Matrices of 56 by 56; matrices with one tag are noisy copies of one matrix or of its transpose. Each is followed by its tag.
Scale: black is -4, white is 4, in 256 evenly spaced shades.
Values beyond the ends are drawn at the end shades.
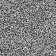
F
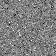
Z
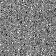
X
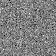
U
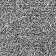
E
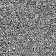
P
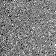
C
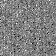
E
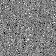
U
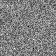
P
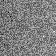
C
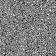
P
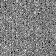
E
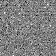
E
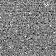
E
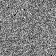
Z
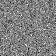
F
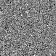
F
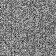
E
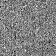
E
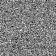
X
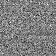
E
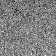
C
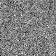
F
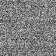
X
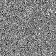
P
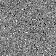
Z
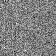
E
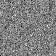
F
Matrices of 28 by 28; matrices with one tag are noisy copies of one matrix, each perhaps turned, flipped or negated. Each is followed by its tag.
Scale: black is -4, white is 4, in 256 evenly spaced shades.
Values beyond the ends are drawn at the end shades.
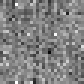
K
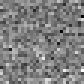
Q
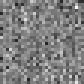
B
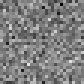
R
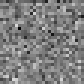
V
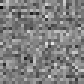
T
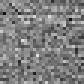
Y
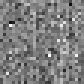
Y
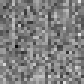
Y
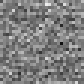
Q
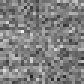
K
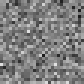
V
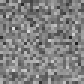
R
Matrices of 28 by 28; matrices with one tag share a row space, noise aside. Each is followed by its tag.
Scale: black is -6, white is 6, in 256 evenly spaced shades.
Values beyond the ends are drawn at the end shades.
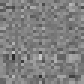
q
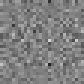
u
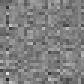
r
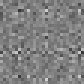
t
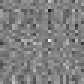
u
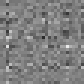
r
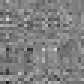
r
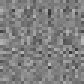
u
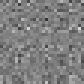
t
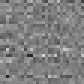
r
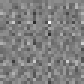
u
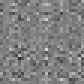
t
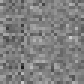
q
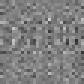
u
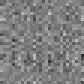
u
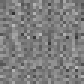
u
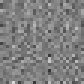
u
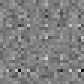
t
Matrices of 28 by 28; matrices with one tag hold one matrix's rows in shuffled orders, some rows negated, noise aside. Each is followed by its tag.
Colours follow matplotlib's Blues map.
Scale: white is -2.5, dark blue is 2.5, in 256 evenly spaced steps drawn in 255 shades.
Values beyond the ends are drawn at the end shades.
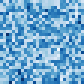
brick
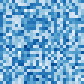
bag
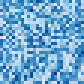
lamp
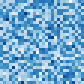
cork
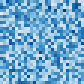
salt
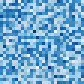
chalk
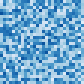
chalk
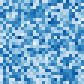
lamp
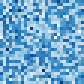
lamp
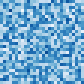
cork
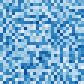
bag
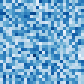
bag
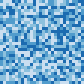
chalk
